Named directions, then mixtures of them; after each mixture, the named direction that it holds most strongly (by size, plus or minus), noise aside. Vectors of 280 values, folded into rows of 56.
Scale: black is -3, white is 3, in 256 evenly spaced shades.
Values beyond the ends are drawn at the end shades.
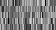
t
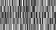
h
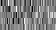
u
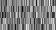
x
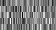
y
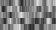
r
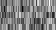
x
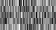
h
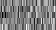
x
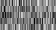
h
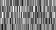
y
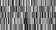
u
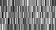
t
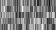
x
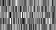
y
